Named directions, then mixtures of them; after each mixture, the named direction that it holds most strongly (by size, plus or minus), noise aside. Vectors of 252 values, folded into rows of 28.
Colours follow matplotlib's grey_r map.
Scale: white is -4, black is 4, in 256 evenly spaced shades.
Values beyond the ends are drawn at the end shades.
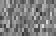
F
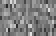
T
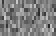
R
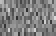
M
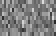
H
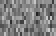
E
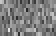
M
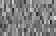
M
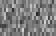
E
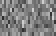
H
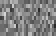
T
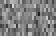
T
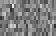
T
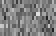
R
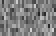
R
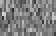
M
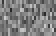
R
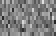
H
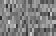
T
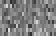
T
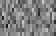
H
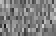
M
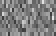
H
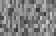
F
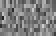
F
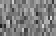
E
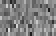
T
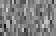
F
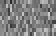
T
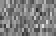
F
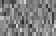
T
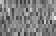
M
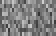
H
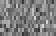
F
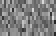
H
